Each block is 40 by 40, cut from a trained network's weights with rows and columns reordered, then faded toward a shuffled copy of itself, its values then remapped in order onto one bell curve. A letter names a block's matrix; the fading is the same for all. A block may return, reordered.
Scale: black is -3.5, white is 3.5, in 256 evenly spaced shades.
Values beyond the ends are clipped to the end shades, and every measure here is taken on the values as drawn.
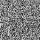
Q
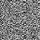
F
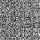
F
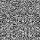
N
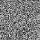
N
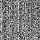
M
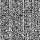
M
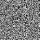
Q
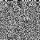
Q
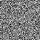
Q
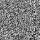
Q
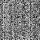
M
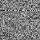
Q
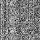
M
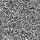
Q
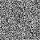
Q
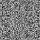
F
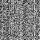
M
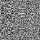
Q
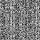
M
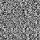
N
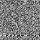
Q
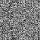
F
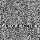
Q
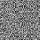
N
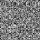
N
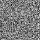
Q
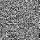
Q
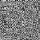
N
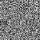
N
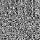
F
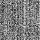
M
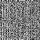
M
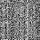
M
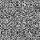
N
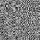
F
